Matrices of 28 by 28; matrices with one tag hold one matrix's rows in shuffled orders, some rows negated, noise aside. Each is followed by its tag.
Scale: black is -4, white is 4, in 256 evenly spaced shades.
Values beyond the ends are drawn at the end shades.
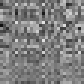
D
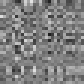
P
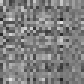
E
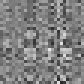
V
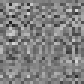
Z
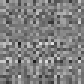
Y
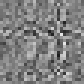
V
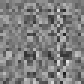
V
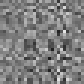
V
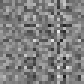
V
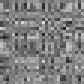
D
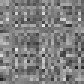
D
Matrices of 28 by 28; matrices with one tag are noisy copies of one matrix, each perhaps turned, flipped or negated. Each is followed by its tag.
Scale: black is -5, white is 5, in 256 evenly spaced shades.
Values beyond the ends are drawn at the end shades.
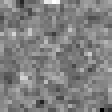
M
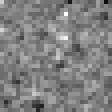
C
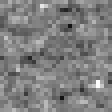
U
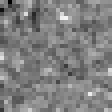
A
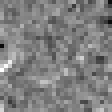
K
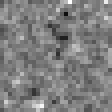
C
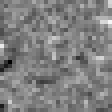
K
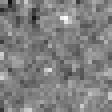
A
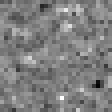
U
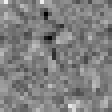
C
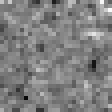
A
